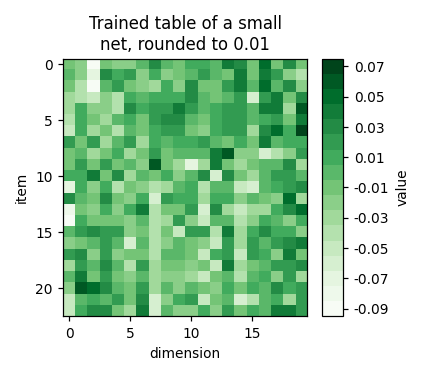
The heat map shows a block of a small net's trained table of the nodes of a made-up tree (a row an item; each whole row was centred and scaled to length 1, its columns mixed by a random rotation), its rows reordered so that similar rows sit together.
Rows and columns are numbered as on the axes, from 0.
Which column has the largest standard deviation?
2
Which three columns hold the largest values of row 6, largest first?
19, 17, 16
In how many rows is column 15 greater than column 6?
8
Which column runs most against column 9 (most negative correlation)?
3
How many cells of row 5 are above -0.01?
14
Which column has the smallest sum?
0
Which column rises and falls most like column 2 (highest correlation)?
1
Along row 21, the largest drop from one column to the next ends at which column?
7
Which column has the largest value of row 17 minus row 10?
12
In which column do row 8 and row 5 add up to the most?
13
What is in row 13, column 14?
-0.05
